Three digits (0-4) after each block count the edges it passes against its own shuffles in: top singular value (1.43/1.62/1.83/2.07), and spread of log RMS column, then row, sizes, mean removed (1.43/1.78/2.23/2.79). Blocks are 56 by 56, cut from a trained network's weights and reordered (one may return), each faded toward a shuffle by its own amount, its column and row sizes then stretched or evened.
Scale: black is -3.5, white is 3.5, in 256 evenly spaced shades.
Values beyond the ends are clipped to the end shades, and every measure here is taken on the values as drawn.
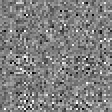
3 2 3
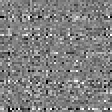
3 1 4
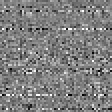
2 0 4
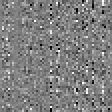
0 4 0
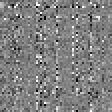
2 4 2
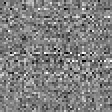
4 1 3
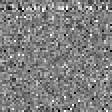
1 1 1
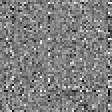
3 3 2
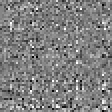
1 3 3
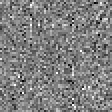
0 2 0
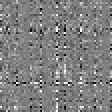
3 4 3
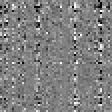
3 4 2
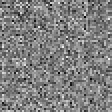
2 1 0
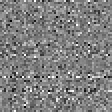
2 2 3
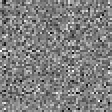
3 1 1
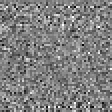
2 0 3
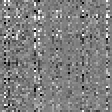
1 4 1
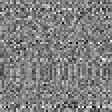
4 0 3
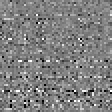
0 1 4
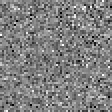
0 1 2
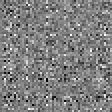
2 3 3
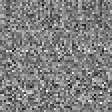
2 0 2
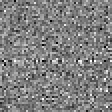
2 2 1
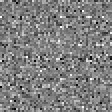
0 0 3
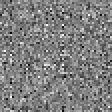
0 2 1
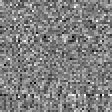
3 0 2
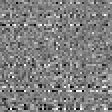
4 1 4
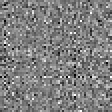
3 3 1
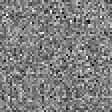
0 1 1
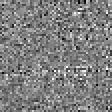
0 1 2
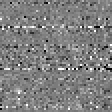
2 0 4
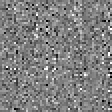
0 3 1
